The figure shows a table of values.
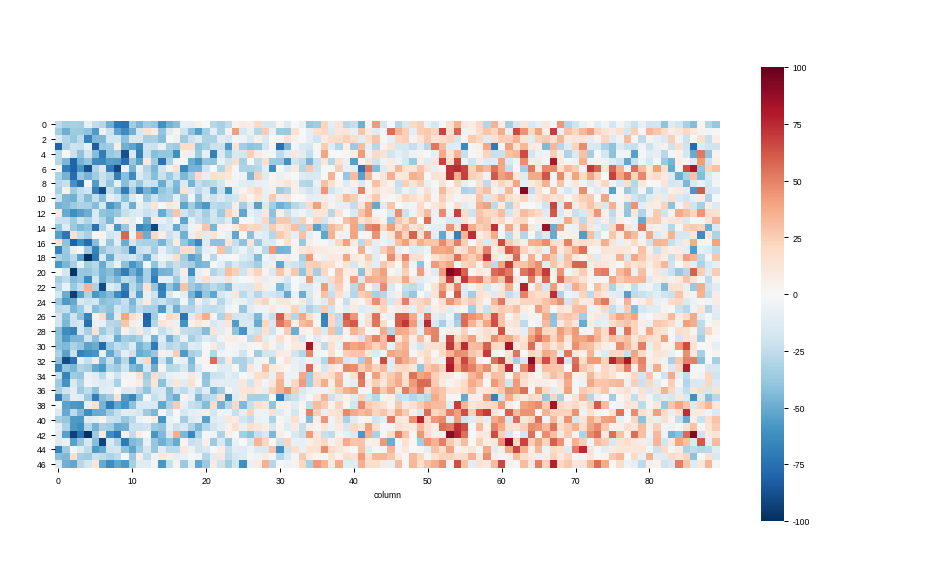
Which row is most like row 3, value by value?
37
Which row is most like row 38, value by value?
46
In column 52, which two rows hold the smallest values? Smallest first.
15, 27
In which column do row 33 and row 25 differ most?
85
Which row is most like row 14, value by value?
21
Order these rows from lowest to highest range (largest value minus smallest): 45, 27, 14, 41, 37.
45, 37, 41, 27, 14
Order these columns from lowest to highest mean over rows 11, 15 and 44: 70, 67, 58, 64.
64, 67, 70, 58
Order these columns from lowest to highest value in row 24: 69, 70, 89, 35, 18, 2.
2, 18, 69, 35, 89, 70
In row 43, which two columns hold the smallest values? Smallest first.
6, 9
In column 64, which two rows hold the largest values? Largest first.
32, 33
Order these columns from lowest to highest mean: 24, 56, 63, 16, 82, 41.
16, 24, 82, 41, 56, 63
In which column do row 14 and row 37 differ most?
59
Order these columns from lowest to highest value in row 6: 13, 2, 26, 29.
2, 29, 13, 26
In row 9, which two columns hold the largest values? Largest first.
63, 87
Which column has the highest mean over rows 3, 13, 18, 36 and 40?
62
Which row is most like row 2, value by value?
10
